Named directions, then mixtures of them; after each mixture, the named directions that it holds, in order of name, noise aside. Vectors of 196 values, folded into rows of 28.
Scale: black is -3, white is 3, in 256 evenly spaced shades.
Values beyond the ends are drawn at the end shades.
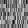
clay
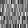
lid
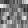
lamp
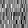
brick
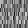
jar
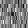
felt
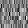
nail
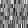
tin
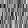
clay, felt.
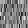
lid.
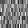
lid.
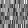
tin.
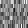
tin.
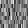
nail, tin.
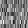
clay, felt, jar.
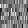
felt, lamp, nail.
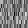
jar.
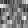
lamp.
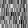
brick, felt, tin.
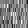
brick, felt.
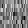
brick, lid, tin.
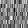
jar, tin.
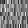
clay, lid.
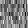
felt, lid, nail.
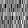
brick, clay.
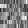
lamp.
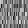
jar.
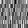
brick, felt, tin.
